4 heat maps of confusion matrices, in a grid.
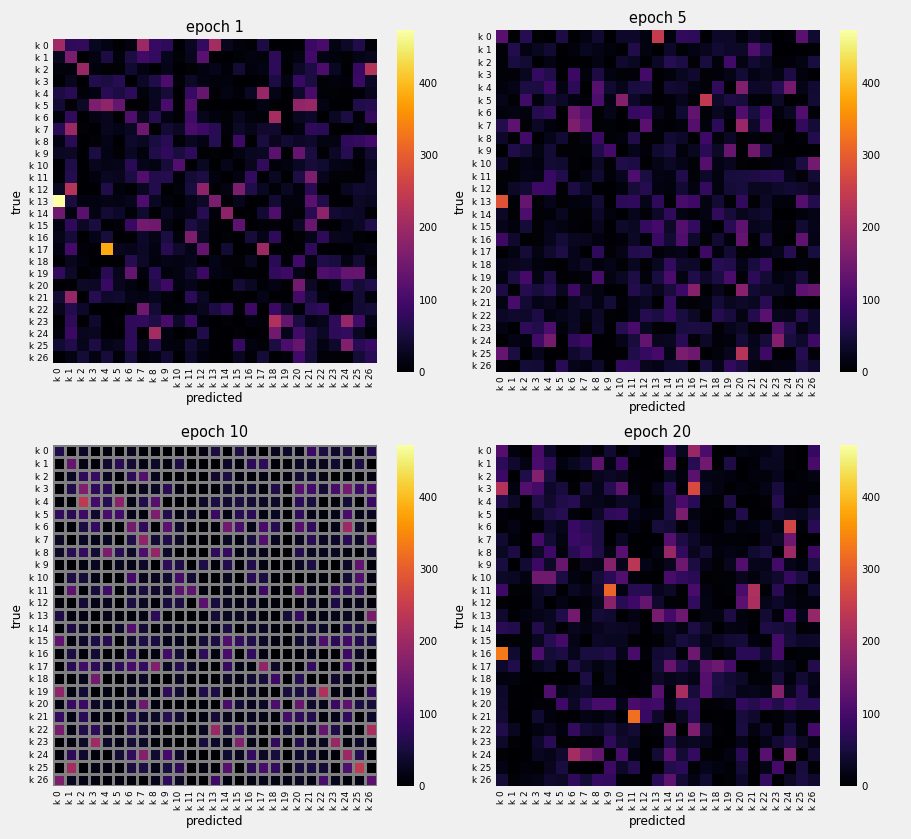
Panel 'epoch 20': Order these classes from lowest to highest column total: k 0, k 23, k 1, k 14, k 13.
k 1, k 13, k 23, k 0, k 14
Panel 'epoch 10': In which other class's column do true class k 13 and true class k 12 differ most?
k 26
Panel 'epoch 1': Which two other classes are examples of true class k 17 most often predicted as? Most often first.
k 4, k 12
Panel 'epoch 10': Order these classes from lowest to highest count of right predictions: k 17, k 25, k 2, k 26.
k 2, k 26, k 17, k 25
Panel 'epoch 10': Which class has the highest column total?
k 24
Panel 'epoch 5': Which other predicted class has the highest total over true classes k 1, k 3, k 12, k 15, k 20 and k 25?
k 16
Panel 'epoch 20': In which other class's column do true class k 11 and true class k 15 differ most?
k 9
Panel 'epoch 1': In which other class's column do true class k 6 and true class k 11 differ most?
k 18
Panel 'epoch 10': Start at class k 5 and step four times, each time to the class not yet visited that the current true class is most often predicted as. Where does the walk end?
k 7
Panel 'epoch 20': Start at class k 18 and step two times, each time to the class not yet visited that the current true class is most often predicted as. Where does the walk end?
k 14
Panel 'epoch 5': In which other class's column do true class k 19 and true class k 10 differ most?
k 26
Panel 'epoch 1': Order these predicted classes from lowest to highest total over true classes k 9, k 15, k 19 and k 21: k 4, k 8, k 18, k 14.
k 14, k 4, k 18, k 8
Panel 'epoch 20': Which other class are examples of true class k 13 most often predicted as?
k 26
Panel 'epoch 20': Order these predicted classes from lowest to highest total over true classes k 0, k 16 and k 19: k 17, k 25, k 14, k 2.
k 2, k 25, k 14, k 17
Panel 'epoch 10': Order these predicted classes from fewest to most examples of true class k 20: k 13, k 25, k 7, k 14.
k 13, k 25, k 14, k 7
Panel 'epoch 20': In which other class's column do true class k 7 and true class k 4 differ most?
k 24
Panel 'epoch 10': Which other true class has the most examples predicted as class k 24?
k 6
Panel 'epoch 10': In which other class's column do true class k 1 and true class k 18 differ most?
k 3
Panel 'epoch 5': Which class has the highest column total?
k 20
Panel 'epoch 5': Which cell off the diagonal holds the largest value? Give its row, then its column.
k 13, k 0
